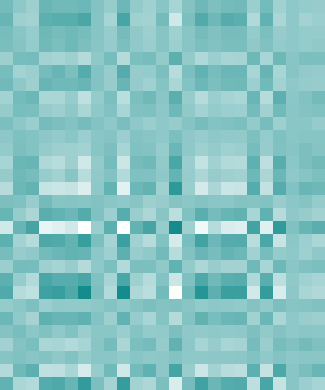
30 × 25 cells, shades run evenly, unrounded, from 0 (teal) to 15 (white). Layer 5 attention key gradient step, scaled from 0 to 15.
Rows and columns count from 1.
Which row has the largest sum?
18
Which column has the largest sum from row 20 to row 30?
14
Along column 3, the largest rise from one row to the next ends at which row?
19
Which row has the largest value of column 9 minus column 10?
23
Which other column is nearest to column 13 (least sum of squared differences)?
15
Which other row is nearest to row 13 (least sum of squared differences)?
29
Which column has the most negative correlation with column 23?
6
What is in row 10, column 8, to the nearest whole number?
7
